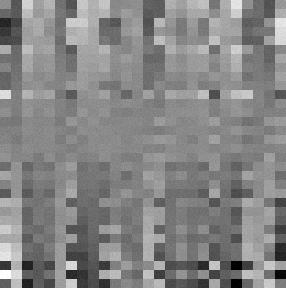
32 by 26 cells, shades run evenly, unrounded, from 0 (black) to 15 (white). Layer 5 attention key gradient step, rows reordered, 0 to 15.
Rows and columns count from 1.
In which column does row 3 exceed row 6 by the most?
7
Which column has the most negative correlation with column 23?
20
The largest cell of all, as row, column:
31, 1
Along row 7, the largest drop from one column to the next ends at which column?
23
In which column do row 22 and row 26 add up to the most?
2
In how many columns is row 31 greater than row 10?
10
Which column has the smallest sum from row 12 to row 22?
22
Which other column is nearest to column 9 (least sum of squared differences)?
21
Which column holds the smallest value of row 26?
26
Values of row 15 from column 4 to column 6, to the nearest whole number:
8 8 8
